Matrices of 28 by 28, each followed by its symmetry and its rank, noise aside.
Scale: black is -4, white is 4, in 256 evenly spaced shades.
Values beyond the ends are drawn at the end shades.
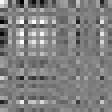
symmetric, rank one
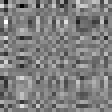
antisymmetric, rank two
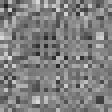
symmetric, rank three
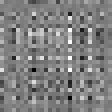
no symmetry, rank two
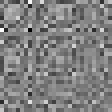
symmetric, rank three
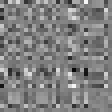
antisymmetric, rank two
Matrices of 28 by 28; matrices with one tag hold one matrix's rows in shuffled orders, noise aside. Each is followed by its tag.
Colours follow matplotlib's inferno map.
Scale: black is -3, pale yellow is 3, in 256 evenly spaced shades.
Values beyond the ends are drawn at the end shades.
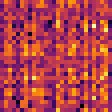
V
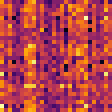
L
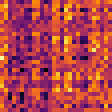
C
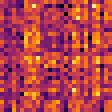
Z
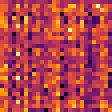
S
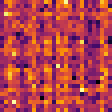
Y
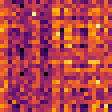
C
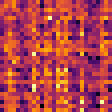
Y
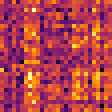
Z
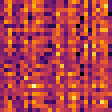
V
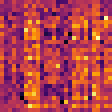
Z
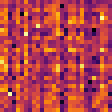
S
